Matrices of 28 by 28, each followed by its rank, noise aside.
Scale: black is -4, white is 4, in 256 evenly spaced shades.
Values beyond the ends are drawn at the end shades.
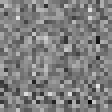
six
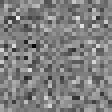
eight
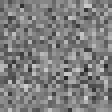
eight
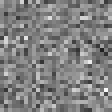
six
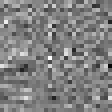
six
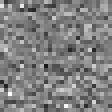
eight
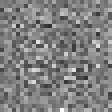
eight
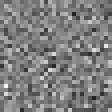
eight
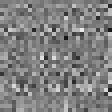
four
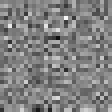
four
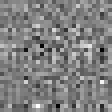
four
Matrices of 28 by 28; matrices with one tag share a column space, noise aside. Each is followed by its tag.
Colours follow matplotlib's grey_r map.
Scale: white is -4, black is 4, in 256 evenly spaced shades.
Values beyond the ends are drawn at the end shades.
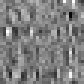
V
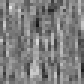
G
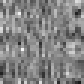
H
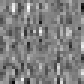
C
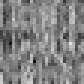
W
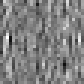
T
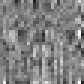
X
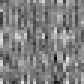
W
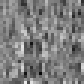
H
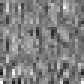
C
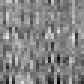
W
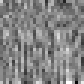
X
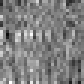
X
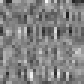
V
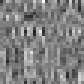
V
